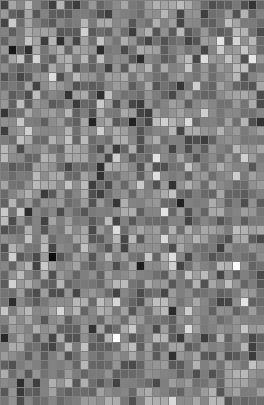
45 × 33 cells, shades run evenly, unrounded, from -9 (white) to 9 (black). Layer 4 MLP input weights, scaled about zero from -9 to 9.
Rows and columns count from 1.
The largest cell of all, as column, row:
7, 29
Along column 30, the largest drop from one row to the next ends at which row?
30
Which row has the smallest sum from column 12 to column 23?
45
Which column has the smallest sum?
11
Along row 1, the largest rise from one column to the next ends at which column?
9
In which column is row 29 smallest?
22
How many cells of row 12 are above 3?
5
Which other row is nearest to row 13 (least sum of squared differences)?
15
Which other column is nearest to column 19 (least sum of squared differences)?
25
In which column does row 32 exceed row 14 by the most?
24
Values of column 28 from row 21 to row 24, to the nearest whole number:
-1 -3 -1 -3
